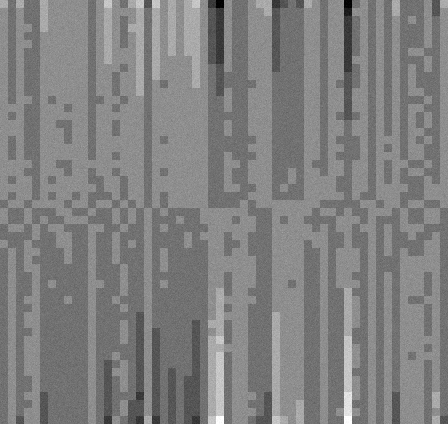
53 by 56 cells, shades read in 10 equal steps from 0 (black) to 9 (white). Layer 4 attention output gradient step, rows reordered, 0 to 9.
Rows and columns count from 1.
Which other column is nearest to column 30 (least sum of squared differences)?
12
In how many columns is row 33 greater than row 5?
20
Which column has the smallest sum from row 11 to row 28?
44
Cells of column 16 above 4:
31
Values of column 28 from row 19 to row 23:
4 4 4 4 4
